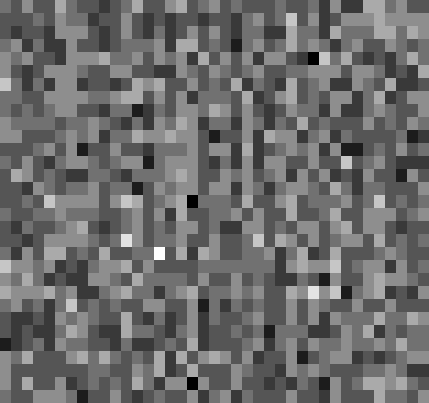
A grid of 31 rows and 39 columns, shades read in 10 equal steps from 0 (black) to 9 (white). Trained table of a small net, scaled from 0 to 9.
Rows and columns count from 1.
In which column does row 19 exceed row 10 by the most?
12
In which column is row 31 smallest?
8
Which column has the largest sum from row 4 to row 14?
17
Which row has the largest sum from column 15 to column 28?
20
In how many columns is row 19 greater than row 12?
14
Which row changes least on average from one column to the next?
29
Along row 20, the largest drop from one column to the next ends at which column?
16
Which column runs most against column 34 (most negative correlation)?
15
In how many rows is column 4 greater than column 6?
8
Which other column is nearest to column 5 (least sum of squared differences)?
11
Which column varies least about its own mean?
4
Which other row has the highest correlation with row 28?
5
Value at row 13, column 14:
1
